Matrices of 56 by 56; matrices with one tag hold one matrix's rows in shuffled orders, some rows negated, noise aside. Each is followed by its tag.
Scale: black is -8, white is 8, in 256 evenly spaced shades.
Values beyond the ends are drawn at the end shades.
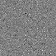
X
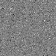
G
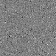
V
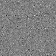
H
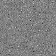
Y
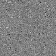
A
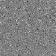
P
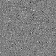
Y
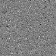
A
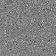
V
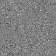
A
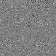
H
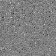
G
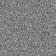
V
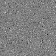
V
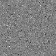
A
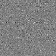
H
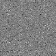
A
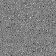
Y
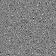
Y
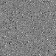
V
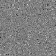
P
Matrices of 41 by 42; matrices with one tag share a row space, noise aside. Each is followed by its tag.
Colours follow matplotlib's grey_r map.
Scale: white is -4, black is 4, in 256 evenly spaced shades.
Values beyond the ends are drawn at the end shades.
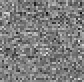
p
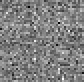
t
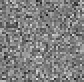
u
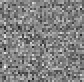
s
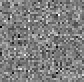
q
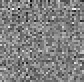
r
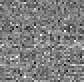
t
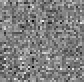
s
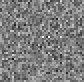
q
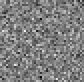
u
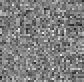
t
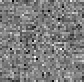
t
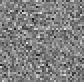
u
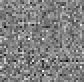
s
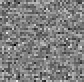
p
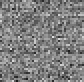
t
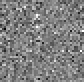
u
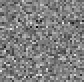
u
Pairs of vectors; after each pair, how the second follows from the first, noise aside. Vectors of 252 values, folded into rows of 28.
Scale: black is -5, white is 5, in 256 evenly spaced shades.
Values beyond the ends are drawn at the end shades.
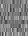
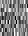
wrapped around, negated, scaled up.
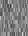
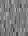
wrapped around, negated, partly zeroed.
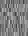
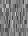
sign-scrambled.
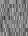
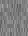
wrapped around, negated, shrunk.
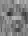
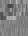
reversed, partly zeroed.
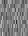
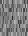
wrapped around, negated.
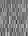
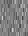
wrapped around, negated, partly zeroed.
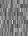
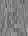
wrapped around, negated, shrunk.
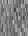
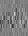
reversed, partly zeroed.
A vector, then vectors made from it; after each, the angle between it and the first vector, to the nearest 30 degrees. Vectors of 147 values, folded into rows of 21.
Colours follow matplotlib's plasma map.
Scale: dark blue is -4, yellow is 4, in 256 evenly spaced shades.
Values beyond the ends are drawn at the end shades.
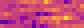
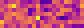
120 degrees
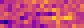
30 degrees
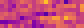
30 degrees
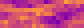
120 degrees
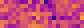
120 degrees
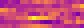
90 degrees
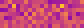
90 degrees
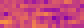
150 degrees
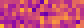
60 degrees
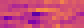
60 degrees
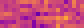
30 degrees
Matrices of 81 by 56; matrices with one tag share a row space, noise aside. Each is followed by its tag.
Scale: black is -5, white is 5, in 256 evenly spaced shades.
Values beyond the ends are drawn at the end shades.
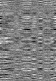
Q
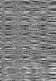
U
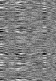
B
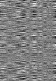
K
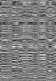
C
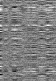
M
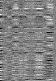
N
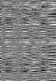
U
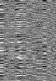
B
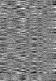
K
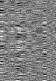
B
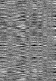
K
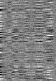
N
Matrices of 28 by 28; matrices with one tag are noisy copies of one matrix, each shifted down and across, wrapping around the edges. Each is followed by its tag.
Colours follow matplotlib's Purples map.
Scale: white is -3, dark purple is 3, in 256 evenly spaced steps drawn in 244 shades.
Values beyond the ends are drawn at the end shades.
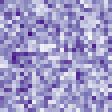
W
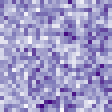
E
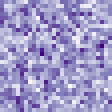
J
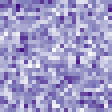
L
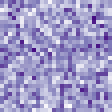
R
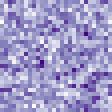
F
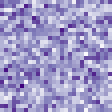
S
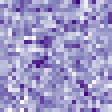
F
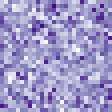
W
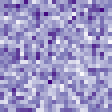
R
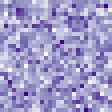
W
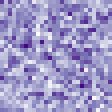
W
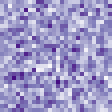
W
